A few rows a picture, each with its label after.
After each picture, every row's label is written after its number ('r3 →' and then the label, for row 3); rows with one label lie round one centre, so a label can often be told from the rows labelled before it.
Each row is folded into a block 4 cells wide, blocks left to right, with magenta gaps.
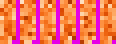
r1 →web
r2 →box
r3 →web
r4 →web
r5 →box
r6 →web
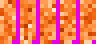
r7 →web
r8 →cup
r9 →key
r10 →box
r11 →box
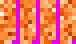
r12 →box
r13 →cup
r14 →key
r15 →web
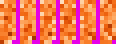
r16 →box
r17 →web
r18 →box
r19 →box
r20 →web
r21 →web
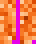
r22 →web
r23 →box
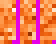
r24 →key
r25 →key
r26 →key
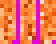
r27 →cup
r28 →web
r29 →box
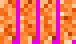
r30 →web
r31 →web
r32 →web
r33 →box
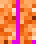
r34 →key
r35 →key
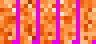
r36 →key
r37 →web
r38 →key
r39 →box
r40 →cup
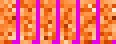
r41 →key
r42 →cup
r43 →cup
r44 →cup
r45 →key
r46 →key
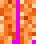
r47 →web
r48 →box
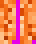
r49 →cup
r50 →web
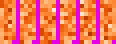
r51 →cup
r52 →box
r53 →key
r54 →box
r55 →box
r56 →cup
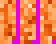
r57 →web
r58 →key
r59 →web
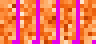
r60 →key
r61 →box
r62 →key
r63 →cup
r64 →box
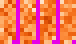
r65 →web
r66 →key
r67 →box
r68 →box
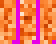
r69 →cup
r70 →box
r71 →cup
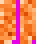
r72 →box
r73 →web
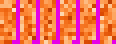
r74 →key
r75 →web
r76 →cup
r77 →box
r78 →key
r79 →web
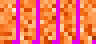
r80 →key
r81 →cup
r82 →key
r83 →web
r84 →web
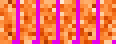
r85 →web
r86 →box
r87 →key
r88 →box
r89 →key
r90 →box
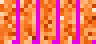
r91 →box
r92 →web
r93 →cup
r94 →web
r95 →key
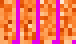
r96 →cup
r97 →cup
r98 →box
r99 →box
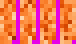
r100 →web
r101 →web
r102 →cup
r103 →cup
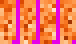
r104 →cup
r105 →cup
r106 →key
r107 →cup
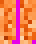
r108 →cup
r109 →cup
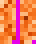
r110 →web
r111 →box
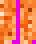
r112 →box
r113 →cup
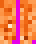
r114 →cup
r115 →cup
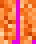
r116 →cup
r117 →web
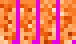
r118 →cup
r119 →cup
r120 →key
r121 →box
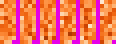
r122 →box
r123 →web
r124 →cup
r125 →box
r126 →cup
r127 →box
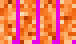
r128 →web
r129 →box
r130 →web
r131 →box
